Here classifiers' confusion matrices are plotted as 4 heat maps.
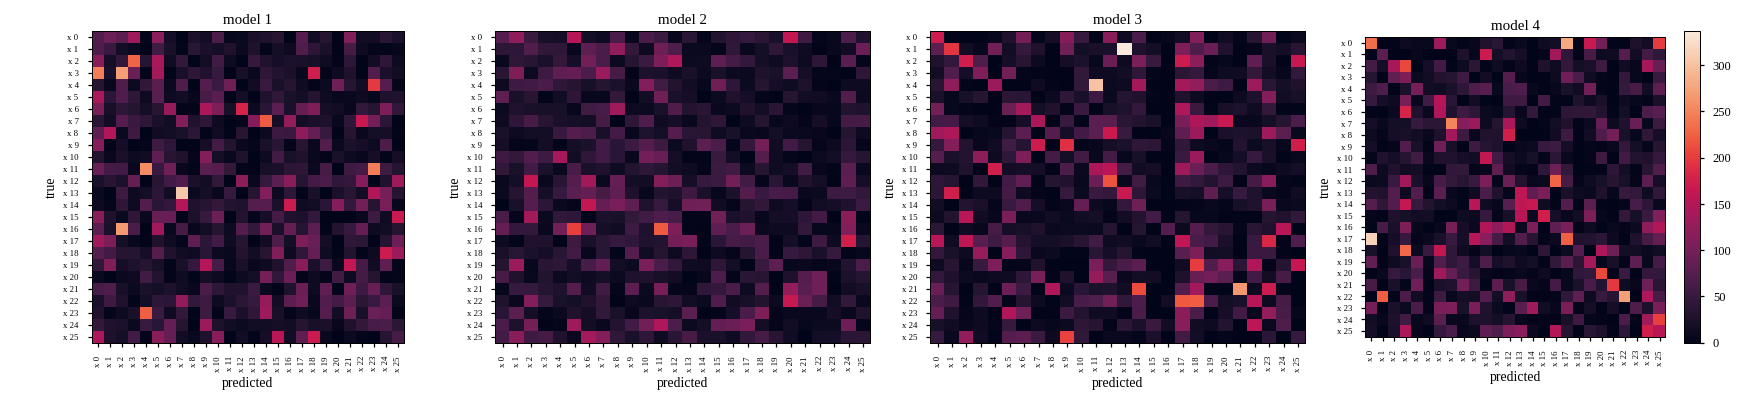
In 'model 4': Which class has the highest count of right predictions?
x 22
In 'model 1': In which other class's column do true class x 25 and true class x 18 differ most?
x 24
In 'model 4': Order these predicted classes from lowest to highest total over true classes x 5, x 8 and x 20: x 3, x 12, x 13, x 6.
x 13, x 3, x 12, x 6
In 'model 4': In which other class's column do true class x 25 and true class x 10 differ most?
x 24
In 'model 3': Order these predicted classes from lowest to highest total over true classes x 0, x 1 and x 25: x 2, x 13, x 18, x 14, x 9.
x 14, x 2, x 18, x 13, x 9
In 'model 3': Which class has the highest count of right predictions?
x 21
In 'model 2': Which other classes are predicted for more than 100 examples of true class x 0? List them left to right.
x 1, x 5, x 20
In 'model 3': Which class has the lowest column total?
x 16
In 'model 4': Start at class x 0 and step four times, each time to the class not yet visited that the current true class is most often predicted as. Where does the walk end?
x 3
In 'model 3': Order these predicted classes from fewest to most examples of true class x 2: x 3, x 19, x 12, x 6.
x 19, x 6, x 3, x 12
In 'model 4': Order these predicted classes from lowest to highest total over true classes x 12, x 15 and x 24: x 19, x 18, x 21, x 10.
x 21, x 18, x 19, x 10
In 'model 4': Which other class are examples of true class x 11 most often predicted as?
x 16
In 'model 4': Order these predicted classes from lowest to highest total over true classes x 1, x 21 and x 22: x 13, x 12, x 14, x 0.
x 14, x 0, x 13, x 12
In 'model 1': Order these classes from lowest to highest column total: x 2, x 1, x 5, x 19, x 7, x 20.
x 20, x 19, x 1, x 7, x 2, x 5
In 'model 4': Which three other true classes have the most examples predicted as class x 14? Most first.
x 23, x 16, x 13
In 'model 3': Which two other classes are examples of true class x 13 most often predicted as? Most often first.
x 1, x 19
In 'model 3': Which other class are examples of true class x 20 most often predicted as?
x 11
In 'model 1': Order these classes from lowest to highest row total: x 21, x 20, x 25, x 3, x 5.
x 20, x 5, x 21, x 25, x 3
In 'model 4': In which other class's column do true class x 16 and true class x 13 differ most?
x 12
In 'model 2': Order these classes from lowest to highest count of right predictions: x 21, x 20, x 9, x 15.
x 20, x 9, x 21, x 15
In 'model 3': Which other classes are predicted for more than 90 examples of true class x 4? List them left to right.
x 1, x 11, x 14, x 17, x 18, x 22
